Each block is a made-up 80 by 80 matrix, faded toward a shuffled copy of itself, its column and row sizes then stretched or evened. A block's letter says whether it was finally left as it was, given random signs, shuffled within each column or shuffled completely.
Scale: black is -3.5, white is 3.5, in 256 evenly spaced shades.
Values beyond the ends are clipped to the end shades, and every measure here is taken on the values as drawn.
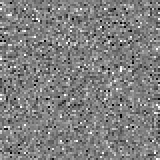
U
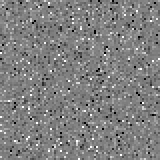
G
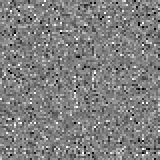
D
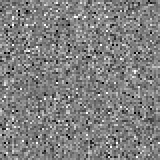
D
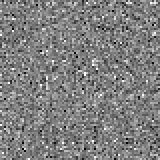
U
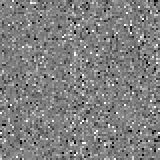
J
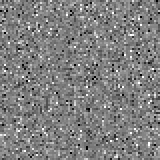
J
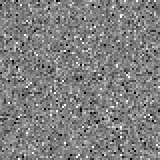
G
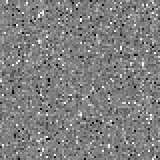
J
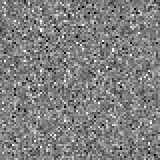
J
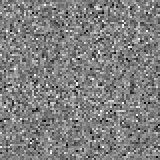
D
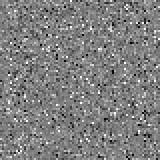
J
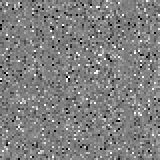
J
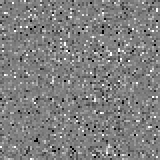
D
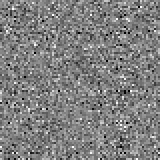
U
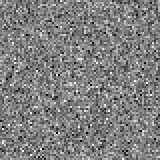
G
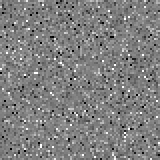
G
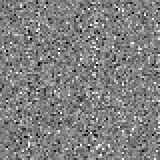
J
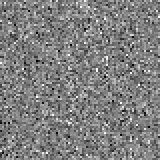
J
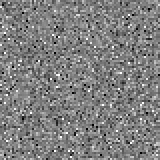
G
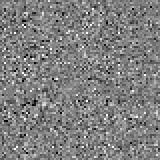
U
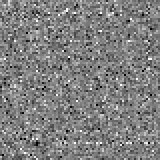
U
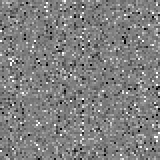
J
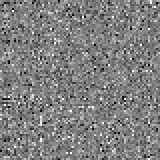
U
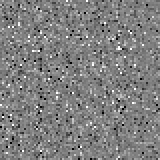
J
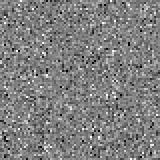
J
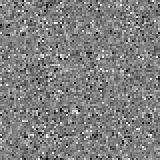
D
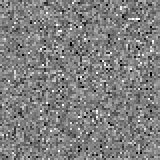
J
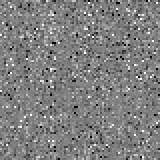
D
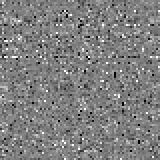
U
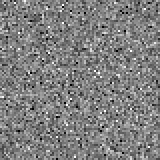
G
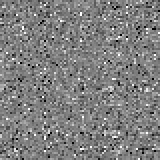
U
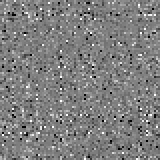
D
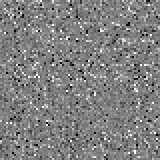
D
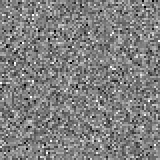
G
